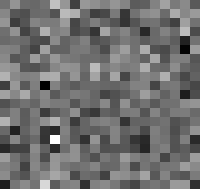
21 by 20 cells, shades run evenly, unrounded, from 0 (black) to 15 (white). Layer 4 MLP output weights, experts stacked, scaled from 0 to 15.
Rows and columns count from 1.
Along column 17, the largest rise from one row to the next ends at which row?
9
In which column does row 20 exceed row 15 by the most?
6
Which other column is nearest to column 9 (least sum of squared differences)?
14
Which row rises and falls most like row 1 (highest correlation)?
16
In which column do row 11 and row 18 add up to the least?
19
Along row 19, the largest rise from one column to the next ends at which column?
4
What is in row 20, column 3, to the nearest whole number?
5
